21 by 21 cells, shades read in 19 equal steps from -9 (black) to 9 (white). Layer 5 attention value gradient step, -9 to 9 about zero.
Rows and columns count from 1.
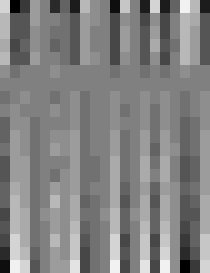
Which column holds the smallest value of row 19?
19
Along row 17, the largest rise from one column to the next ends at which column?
2
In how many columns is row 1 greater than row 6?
8
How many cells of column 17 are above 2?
8
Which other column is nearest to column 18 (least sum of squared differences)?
7
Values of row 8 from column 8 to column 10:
1 -1 0
